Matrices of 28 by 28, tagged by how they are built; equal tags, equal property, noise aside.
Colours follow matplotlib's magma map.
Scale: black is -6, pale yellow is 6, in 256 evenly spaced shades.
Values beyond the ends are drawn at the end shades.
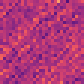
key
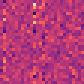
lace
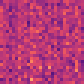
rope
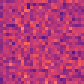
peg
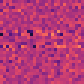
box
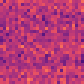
rope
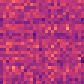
rope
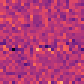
box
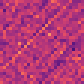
key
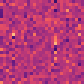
lace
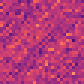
key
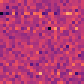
box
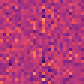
lace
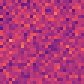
key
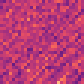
key
